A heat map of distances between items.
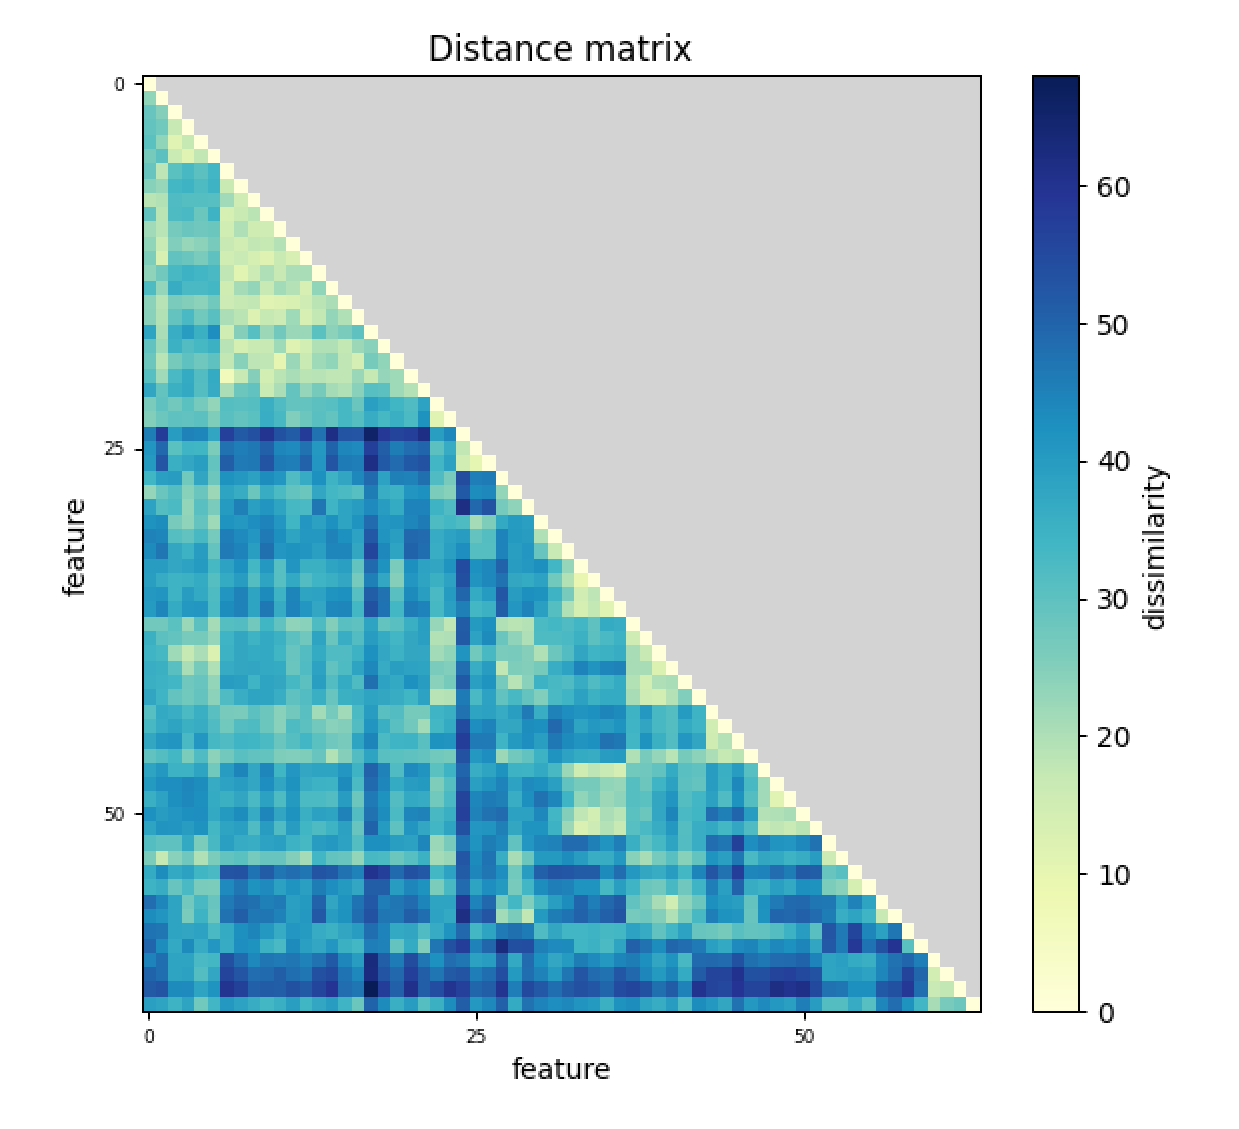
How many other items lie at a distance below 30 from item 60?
3
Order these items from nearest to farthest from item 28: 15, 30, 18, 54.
54, 15, 18, 30
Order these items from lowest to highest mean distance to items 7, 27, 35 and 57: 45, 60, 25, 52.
45, 52, 25, 60
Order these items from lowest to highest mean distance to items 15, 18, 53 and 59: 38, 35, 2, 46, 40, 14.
14, 2, 46, 38, 40, 35
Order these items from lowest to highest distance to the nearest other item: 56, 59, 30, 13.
13, 56, 30, 59
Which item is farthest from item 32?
17
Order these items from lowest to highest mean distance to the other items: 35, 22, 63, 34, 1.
22, 1, 34, 35, 63
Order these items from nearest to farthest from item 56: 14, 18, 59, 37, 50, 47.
37, 14, 47, 18, 50, 59
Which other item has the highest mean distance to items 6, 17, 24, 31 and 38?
62
